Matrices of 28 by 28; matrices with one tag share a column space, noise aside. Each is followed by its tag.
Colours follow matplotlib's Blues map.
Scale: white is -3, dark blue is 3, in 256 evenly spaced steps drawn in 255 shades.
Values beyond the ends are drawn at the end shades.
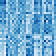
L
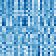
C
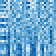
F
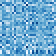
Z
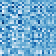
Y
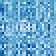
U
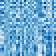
F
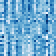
L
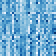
L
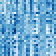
L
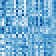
C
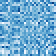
Z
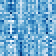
L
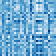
L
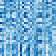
F
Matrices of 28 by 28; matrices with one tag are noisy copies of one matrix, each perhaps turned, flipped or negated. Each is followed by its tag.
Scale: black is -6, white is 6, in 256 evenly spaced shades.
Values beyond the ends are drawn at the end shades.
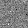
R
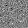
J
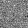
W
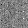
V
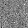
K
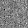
V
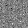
J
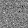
J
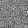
W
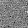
W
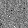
R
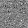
J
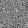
R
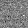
J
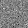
R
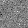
R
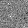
R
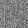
V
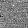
W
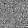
K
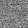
V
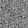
V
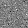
R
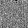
W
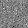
R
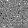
R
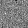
W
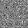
J
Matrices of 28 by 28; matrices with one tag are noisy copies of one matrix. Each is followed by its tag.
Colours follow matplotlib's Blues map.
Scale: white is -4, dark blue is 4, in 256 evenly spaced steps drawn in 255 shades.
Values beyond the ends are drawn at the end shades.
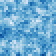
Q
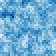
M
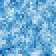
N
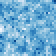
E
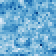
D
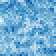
D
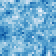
Q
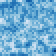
D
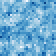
Q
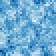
N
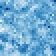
E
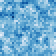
M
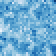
E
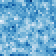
D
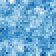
Q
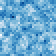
M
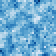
N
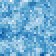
Q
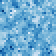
N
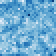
D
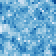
E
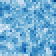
E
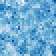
E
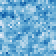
M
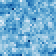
D
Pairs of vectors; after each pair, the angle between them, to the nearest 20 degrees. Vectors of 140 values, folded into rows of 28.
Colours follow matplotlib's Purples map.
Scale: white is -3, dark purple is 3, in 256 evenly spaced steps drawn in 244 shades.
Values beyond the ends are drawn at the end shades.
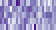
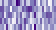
20 degrees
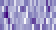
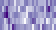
20 degrees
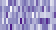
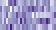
20 degrees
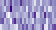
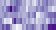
60 degrees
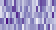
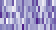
160 degrees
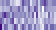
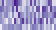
120 degrees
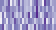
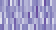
20 degrees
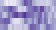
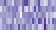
80 degrees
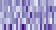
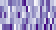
60 degrees
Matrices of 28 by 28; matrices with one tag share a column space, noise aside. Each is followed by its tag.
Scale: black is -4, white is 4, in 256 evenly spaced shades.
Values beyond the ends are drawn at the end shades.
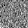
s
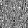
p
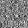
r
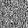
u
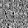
s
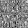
r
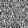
s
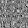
r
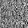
u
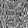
s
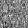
r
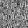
p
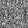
u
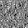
p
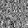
r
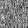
p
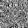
s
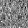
p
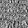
r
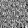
s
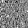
r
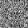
u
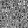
p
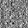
u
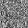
u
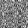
s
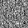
u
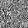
u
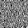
s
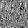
p
